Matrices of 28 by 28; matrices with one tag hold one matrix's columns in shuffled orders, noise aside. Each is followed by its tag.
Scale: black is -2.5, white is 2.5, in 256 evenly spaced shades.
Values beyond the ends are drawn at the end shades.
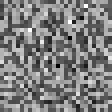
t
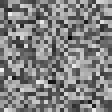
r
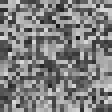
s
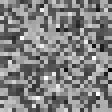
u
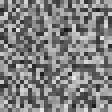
u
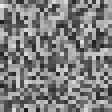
t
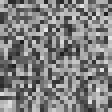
s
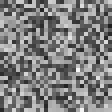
u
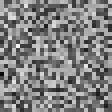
r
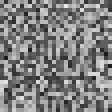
s
